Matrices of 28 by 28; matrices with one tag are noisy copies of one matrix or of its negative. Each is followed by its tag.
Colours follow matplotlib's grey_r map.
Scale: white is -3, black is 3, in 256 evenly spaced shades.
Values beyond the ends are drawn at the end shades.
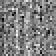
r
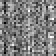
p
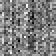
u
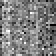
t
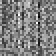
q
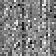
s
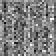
p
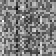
r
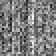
u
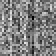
u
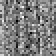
r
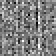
q
